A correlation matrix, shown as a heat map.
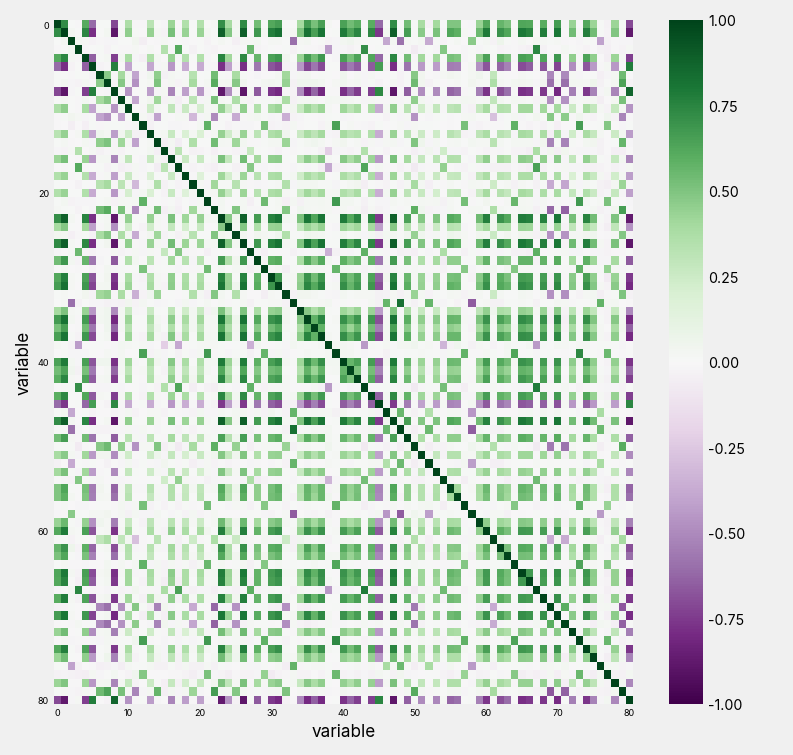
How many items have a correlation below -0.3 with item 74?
4
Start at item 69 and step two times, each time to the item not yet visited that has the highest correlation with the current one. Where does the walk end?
11
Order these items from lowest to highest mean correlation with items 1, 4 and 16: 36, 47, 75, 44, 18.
18, 75, 36, 44, 47
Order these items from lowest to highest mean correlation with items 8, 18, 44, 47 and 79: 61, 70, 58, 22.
58, 61, 22, 70
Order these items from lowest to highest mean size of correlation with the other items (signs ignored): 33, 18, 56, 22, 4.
33, 22, 18, 56, 4
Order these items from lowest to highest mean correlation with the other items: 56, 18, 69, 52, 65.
69, 52, 18, 56, 65
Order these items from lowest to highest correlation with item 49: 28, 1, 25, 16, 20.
25, 20, 16, 28, 1
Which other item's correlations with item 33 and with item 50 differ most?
48
